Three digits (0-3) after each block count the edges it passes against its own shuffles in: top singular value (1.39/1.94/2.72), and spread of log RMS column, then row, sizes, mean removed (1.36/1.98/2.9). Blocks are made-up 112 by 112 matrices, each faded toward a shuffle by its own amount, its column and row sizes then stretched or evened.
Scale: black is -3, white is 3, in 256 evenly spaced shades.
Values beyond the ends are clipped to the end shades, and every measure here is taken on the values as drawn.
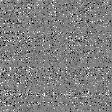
0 2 3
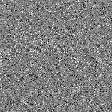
2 0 1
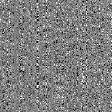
2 3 0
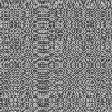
3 1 2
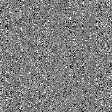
1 3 0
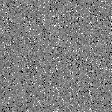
1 2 0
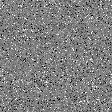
0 0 1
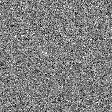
0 0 1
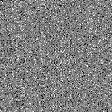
2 0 0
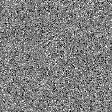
1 1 0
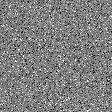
0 0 0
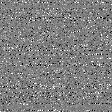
0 0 3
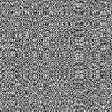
3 1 1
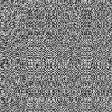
3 2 2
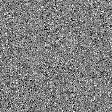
0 1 0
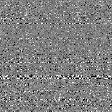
2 1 3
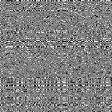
3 0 3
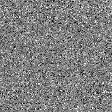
0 0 2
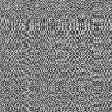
3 2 2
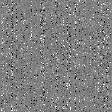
0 3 0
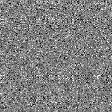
2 0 2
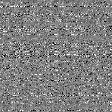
2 0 3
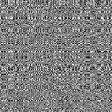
3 1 3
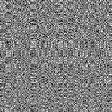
3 1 1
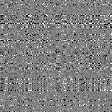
3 1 3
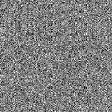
2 2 0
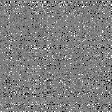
2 2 3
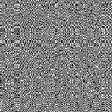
3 2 2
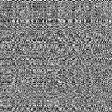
3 1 3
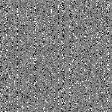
1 3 0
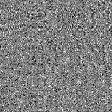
2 0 0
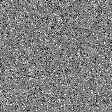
0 0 1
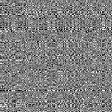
3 1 3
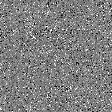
1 1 1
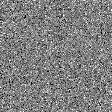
0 1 0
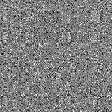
2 0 0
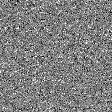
0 0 1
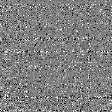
1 2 3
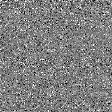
1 1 2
